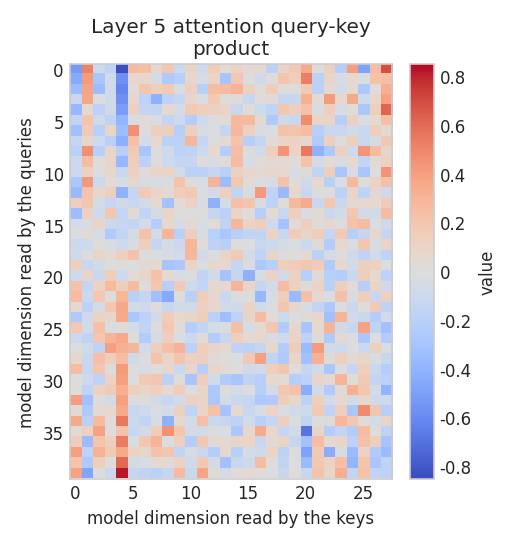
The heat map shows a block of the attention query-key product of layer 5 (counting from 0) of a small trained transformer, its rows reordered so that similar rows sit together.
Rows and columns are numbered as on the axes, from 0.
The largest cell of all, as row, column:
39, 4
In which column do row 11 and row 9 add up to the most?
1
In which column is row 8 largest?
20
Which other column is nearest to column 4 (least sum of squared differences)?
0
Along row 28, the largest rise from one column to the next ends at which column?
21
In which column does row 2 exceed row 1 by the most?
13
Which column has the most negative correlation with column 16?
18
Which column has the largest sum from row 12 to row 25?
19
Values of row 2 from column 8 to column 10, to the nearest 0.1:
0.2 0 0.1
